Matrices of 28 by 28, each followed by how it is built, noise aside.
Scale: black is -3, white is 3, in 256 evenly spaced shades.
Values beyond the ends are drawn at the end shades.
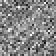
Hankel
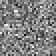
noise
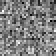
blocks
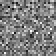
repeating columns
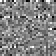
uneven rows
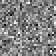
noise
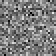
noise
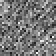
Hankel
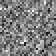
Hankel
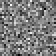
noise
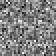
repeating columns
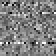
uneven rows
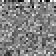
uneven rows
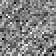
Hankel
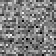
blocks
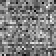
blocks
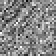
Hankel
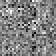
low rank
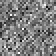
Hankel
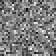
repeating columns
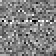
uneven rows
